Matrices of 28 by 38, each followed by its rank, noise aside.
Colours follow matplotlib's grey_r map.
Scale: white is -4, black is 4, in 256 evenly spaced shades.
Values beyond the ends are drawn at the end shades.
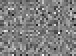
six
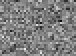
eight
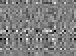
three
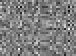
four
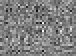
six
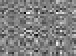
three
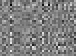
three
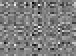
three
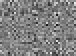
eight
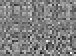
six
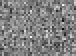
eight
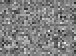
eight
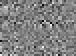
four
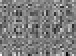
four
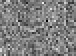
eight
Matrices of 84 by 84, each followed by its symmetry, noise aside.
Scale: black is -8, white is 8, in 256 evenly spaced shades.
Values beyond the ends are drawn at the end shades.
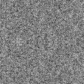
mirrored top to bottom.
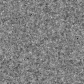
same after a half turn.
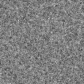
symmetric across the other diagonal.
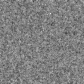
no symmetry.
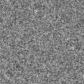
symmetric across the other diagonal.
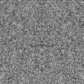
mirrored left to right.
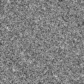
symmetric across the other diagonal.
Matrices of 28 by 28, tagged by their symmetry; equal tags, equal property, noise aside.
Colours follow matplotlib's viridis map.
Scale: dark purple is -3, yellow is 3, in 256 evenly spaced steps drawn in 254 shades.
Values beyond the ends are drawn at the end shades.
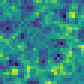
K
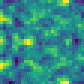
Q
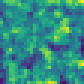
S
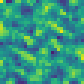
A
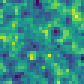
S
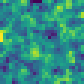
S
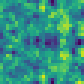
Q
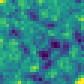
K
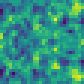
Q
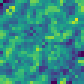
K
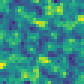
A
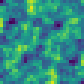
A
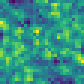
A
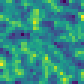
S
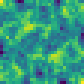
A
